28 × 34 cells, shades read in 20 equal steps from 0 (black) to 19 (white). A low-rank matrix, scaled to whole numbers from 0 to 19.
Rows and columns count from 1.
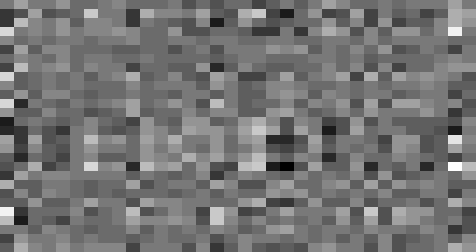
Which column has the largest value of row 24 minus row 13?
1
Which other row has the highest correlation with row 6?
22
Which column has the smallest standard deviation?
6
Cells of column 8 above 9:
5
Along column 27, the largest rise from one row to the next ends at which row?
24
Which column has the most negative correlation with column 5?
14
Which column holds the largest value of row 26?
21
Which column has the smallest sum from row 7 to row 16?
2
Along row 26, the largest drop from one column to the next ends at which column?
33
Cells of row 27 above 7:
26
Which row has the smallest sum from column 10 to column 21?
3
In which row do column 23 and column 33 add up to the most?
19
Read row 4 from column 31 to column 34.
8 10 18 9
